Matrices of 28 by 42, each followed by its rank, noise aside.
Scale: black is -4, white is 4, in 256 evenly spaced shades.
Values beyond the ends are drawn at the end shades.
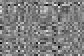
three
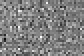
seven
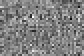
six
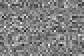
six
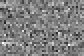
six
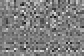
four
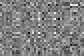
four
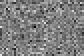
six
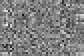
five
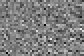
seven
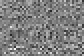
five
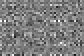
five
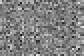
six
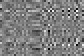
three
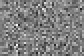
seven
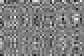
three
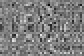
five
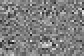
six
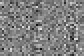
five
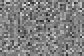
seven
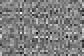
five
